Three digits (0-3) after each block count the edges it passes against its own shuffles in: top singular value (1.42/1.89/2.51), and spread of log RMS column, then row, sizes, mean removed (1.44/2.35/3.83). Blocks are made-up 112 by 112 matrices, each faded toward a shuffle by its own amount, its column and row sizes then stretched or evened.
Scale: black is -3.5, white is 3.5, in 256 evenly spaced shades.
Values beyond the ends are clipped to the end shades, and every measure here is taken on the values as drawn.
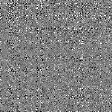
0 2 2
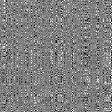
3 3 1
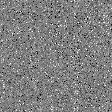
0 1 0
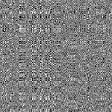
3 2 1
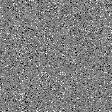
1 1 1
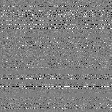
2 0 3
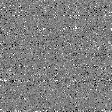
1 1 2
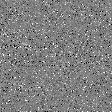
0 0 1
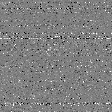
2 0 2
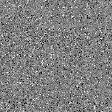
1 1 1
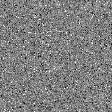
1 1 0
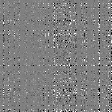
1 3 2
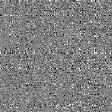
2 2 2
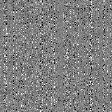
1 3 0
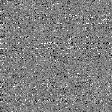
2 1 2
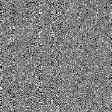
2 2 1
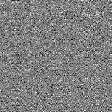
2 0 1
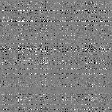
1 2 3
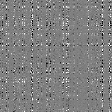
3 3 2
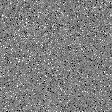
1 0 0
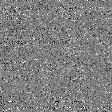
1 0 2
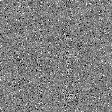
1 1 0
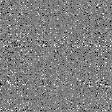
1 2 2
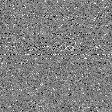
1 0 2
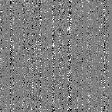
0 3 1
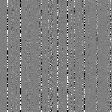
3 3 0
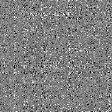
1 2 2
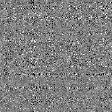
1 2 2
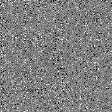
1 2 1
